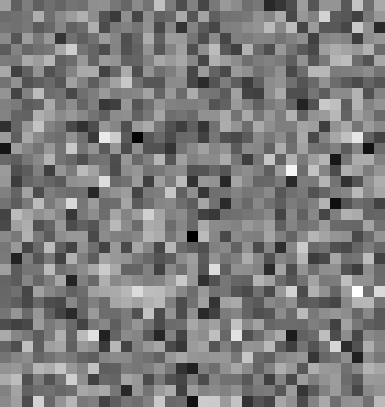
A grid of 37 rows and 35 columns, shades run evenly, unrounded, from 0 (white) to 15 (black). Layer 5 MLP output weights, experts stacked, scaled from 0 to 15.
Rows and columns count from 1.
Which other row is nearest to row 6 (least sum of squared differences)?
4
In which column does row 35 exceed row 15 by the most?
25
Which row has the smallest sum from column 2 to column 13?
34
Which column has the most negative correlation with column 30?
11
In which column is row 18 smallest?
16
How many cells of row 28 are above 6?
25
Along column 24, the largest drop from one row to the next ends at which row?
30
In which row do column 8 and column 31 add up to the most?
15
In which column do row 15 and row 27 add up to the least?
33
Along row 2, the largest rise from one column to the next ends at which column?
31
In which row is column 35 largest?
3
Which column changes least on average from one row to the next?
24
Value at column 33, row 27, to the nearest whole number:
0
